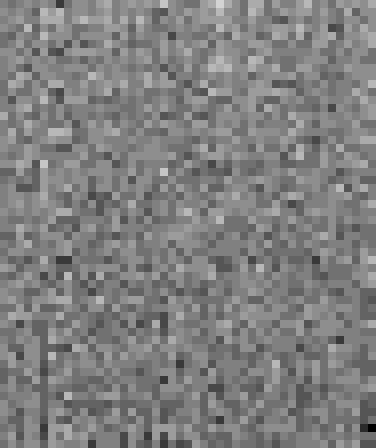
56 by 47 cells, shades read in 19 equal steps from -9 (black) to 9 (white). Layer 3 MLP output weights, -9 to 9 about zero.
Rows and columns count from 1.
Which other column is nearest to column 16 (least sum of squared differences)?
18
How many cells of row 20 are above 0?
22
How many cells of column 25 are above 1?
6
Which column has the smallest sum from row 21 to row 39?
12
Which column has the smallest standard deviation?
1
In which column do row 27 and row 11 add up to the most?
8
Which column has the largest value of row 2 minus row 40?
28
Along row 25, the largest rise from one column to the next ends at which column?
15
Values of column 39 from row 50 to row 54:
-3 -2 0 -1 -1
